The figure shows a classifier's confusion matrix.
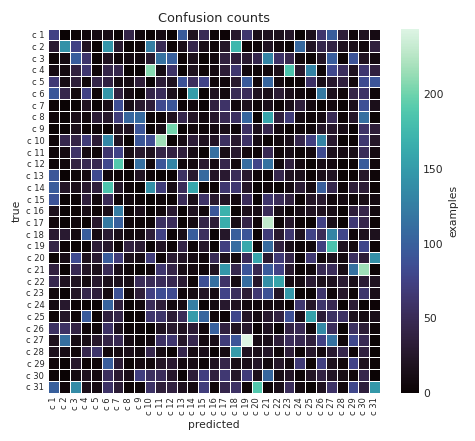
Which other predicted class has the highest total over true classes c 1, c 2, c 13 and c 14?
c 6
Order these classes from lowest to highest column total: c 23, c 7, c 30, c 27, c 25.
c 25, c 23, c 7, c 27, c 30
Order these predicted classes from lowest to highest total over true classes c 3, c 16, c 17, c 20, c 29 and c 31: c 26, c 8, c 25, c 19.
c 8, c 25, c 19, c 26
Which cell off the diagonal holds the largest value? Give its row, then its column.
c 27, c 19
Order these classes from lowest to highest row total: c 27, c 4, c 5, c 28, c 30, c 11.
c 28, c 11, c 30, c 5, c 4, c 27
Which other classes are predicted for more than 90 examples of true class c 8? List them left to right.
c 9, c 19, c 21, c 30
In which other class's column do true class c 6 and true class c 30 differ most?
c 14
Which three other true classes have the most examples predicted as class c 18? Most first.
c 2, c 28, c 19
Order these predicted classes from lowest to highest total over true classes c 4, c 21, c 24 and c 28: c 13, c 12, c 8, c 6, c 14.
c 8, c 13, c 12, c 14, c 6
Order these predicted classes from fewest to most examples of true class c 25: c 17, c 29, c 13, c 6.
c 17, c 29, c 6, c 13
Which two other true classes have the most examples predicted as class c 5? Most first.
c 13, c 28
